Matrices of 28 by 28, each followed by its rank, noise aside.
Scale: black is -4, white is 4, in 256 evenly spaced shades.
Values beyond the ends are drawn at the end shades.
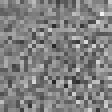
seven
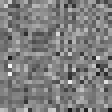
four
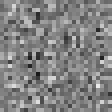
seven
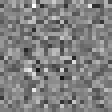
four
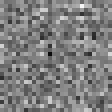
six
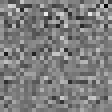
five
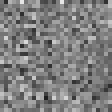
seven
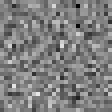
six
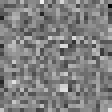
seven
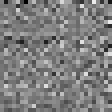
six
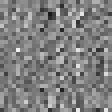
five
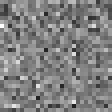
seven
